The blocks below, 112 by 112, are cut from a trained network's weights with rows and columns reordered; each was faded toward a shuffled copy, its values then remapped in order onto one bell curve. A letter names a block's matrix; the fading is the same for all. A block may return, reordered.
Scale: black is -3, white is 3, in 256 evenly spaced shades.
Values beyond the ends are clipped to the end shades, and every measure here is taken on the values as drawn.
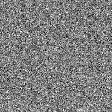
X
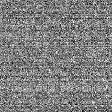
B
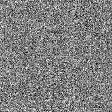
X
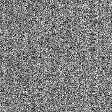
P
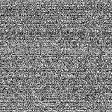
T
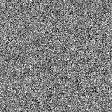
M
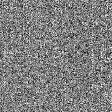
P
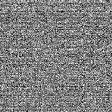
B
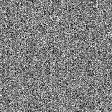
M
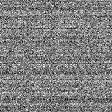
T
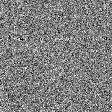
M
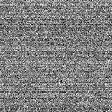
T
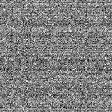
B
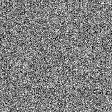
M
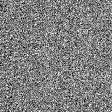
M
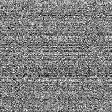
T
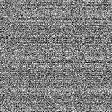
T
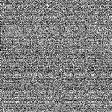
T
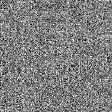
P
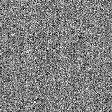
P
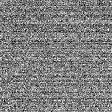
T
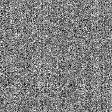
P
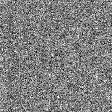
X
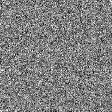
X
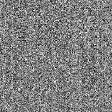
P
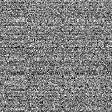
B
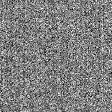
P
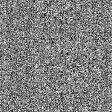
P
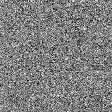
X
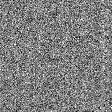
M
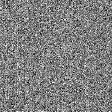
P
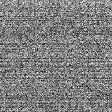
B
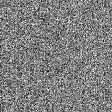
M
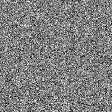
M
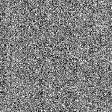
P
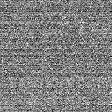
T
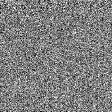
X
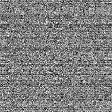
B
